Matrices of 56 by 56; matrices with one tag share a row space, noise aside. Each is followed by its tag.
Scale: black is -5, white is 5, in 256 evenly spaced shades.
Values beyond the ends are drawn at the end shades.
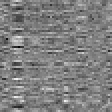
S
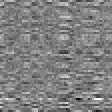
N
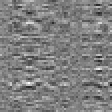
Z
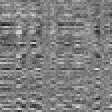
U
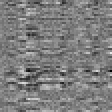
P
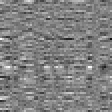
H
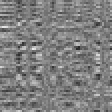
U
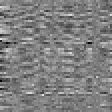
H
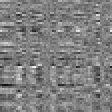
U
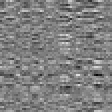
N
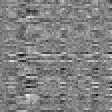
P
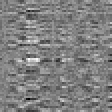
P
